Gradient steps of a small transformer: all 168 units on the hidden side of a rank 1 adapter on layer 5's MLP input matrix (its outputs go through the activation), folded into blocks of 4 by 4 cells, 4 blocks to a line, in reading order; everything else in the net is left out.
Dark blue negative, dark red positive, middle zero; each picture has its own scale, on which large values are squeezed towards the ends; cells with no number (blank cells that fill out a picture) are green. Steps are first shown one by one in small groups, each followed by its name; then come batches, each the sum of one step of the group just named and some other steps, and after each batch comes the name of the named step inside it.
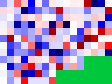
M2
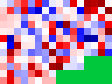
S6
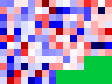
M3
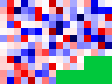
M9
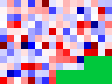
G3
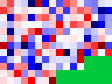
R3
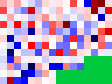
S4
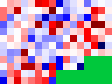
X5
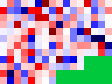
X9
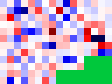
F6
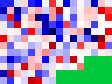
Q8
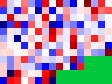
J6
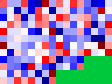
G3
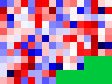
X5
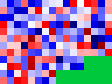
F6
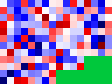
F6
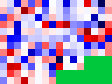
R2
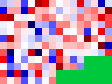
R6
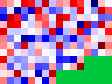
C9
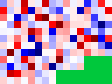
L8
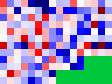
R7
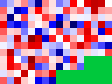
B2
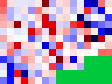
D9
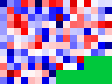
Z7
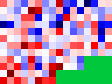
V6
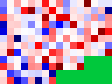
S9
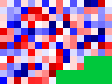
V6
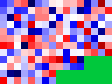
B2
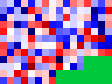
R2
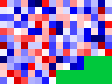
R7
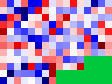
C9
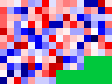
D9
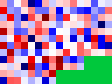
L8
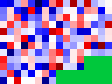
Z7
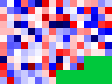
S9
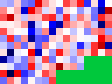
R6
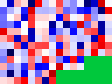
V6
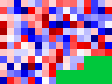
D9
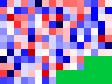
Z7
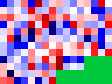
S9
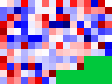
C9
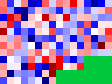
C9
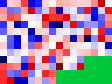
S9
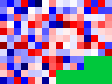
Z7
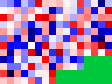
R6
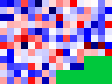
Z7
